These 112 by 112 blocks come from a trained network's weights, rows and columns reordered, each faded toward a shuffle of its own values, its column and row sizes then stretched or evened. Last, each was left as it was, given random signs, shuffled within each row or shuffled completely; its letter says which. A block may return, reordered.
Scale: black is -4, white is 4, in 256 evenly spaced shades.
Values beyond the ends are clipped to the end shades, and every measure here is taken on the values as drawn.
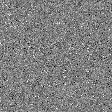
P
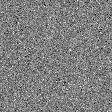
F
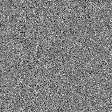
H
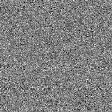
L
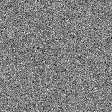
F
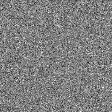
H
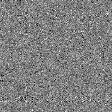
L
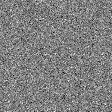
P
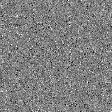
L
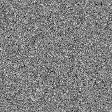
P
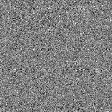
L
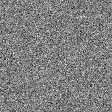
F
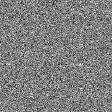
L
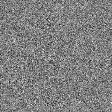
H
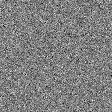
F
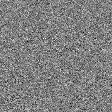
P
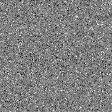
H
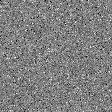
F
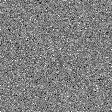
F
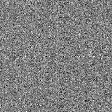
L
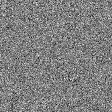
P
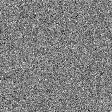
F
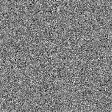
H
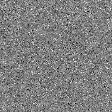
H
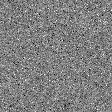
F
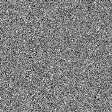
H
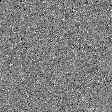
P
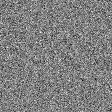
F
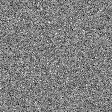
F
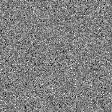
H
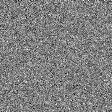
P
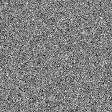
P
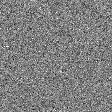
P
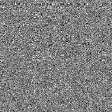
L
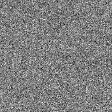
H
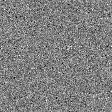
P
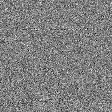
P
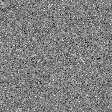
P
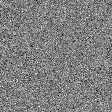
F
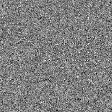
H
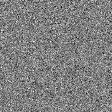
H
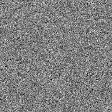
H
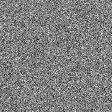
L
